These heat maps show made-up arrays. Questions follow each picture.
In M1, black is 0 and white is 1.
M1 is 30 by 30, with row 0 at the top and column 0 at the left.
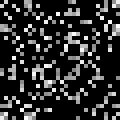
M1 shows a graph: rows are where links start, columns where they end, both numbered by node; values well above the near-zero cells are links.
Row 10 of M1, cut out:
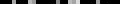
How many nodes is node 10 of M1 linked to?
8
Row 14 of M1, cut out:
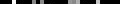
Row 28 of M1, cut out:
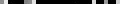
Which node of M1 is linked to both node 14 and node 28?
node 8
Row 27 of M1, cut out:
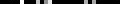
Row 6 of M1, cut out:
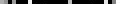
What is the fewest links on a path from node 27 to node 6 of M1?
3
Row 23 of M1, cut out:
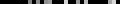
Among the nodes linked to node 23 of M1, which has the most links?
node 19
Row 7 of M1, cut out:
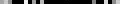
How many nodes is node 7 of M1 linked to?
10
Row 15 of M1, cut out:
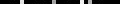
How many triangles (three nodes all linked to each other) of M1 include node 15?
6
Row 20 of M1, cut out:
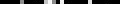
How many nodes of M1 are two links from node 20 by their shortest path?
6
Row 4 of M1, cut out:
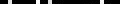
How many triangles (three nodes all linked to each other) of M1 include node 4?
2
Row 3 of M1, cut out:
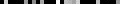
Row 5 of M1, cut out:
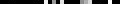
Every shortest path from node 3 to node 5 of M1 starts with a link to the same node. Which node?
node 16
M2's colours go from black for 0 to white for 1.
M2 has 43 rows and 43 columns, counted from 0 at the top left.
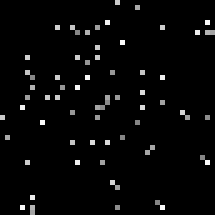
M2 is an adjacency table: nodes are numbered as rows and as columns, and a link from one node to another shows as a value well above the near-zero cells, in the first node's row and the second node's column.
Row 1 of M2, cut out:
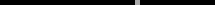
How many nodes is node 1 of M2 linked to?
1
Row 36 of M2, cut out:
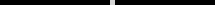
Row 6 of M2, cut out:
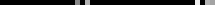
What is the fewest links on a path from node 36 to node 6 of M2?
6
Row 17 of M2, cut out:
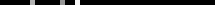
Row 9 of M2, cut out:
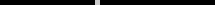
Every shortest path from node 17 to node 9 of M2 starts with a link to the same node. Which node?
node 15
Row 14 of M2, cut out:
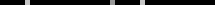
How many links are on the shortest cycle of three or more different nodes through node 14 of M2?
5
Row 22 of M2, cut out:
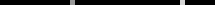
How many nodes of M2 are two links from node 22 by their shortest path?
2
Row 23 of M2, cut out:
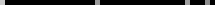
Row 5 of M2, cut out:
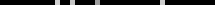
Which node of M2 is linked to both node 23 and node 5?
node 19
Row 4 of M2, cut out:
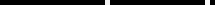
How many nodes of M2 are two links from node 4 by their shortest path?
6
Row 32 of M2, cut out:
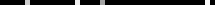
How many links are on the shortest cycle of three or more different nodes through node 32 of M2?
4
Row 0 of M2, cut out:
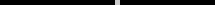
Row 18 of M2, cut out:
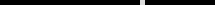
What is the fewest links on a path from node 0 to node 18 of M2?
5
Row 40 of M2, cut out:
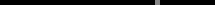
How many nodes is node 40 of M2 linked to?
1
